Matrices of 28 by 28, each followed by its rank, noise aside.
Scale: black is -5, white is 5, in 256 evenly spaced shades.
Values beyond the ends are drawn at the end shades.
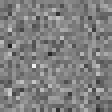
six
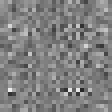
three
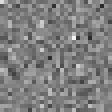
six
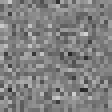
eight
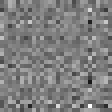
three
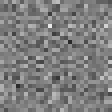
four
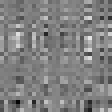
two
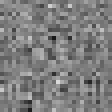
four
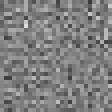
six
